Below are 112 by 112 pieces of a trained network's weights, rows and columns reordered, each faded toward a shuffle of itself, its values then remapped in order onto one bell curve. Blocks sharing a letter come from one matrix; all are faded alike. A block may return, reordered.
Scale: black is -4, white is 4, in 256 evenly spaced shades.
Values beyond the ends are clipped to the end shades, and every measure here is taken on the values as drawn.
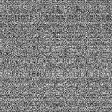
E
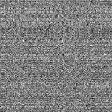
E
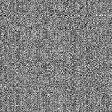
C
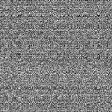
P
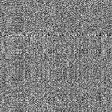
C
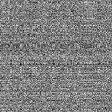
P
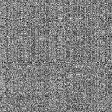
C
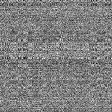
P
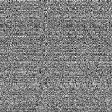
E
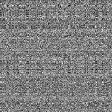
P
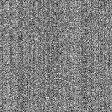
C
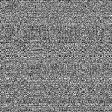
P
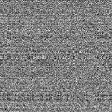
P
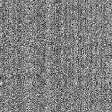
C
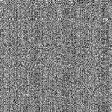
C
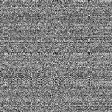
P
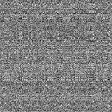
P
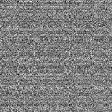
E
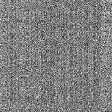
C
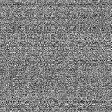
P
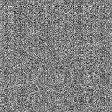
C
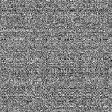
P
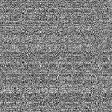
E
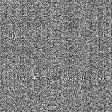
C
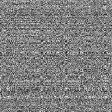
P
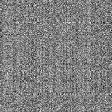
C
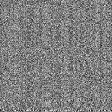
C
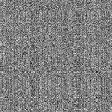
C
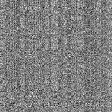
C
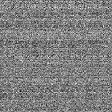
E
